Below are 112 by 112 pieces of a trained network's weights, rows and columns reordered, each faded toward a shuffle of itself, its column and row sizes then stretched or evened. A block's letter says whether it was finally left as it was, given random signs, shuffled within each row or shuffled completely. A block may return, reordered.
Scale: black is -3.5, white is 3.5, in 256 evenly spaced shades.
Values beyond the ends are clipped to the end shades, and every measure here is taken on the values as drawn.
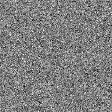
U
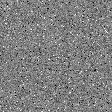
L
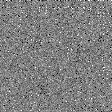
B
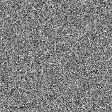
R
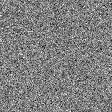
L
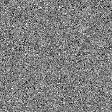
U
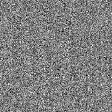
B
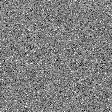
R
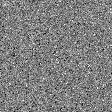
L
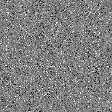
B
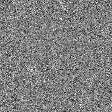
U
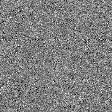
U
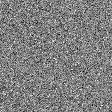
L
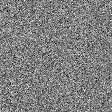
L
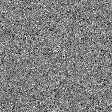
R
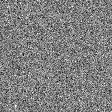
L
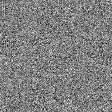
U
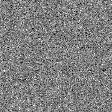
R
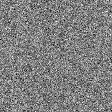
R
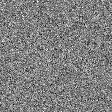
R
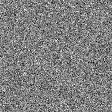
R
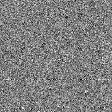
B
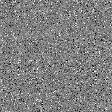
B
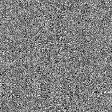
B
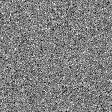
L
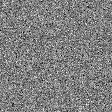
L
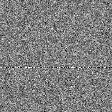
U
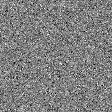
R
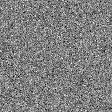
L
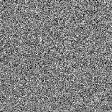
B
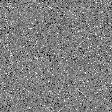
U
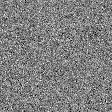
L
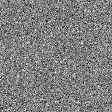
R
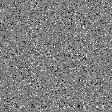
B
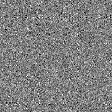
B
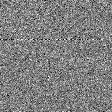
R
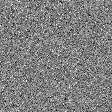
L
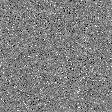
L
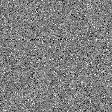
U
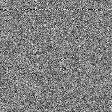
U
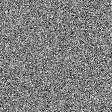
L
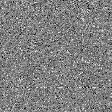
U
